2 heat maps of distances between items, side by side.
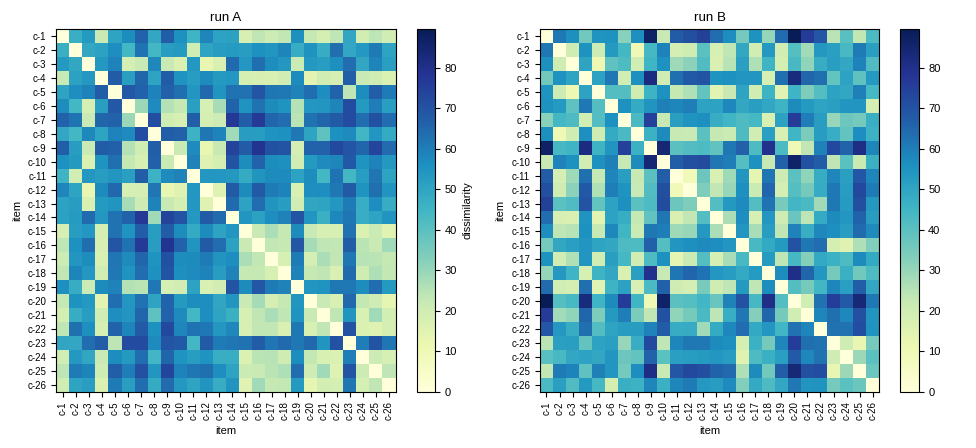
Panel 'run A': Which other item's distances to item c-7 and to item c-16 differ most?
c-9
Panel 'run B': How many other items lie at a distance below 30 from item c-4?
3
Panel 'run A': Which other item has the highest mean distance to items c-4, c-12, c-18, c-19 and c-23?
c-14
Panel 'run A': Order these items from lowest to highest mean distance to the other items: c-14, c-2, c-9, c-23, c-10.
c-10, c-2, c-9, c-14, c-23
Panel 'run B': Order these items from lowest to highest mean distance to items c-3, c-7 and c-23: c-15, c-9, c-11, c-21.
c-15, c-11, c-21, c-9
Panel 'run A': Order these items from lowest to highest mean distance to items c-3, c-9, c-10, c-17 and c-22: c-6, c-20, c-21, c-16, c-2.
c-6, c-20, c-21, c-16, c-2
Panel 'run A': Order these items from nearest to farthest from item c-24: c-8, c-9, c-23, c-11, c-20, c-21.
c-21, c-20, c-8, c-11, c-23, c-9
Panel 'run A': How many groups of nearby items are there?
5
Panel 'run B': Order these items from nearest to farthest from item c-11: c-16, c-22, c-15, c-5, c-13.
c-5, c-15, c-13, c-22, c-16
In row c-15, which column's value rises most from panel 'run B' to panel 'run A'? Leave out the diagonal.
c-5
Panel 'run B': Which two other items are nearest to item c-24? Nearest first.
c-16, c-23
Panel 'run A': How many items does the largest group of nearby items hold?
12
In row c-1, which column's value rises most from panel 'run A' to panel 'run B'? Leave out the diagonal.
c-20
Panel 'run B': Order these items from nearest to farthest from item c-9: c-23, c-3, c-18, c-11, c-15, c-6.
c-11, c-3, c-6, c-15, c-23, c-18
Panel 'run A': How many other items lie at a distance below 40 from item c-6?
7
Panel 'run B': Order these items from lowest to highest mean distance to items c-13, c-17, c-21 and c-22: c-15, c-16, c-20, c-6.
c-20, c-15, c-6, c-16
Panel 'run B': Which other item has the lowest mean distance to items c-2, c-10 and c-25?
c-23
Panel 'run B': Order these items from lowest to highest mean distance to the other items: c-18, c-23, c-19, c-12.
c-19, c-12, c-23, c-18
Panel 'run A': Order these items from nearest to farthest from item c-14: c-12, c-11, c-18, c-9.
c-11, c-18, c-12, c-9
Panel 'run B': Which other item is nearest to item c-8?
c-2
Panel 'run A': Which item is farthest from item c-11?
c-7
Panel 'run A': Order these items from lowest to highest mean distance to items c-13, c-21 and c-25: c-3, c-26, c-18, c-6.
c-26, c-18, c-3, c-6
